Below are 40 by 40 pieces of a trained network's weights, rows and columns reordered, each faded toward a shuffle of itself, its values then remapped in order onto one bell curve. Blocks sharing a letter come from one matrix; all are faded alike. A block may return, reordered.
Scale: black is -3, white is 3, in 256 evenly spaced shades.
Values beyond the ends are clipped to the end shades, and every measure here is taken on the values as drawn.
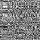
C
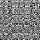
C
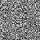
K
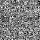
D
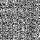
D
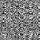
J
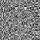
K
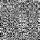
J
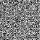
D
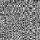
J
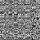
C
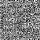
D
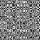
J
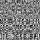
C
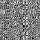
K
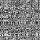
C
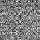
C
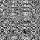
J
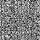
D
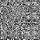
J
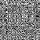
C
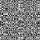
J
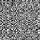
J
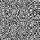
K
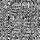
K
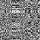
J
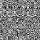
C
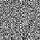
K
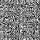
D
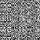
J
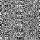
J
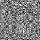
K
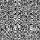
K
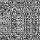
C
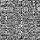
K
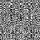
J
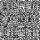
C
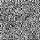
K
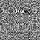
C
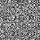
K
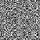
K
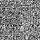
D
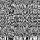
C
